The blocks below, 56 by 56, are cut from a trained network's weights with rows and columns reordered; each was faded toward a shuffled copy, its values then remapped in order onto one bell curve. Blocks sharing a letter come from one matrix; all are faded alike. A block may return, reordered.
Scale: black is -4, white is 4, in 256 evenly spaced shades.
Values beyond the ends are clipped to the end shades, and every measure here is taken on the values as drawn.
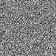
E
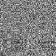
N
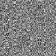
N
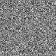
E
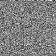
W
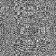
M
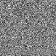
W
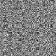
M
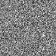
N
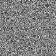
E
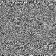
W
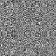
M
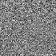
E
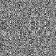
M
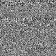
E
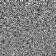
E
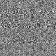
E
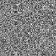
N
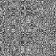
M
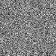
W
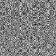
M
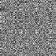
M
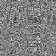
N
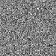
W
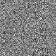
N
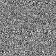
E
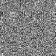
N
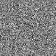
E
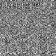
W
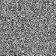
W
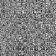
N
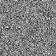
E
